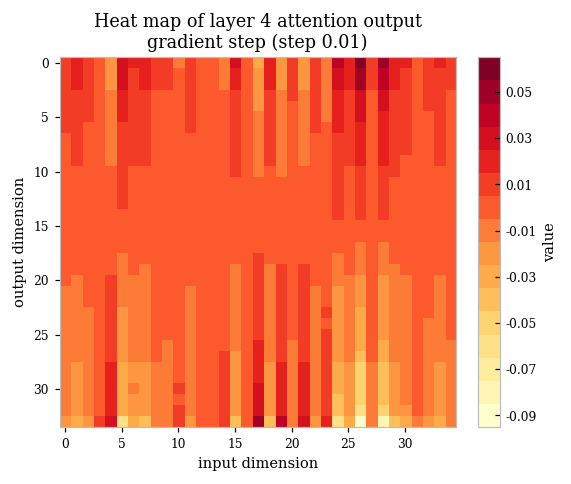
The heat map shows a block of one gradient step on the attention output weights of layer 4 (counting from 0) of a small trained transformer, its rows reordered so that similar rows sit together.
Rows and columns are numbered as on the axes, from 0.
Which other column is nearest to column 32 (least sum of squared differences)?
2
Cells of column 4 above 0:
14
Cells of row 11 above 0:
4
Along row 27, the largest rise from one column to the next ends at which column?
27
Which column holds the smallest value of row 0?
17
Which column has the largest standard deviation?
26
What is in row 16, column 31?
0
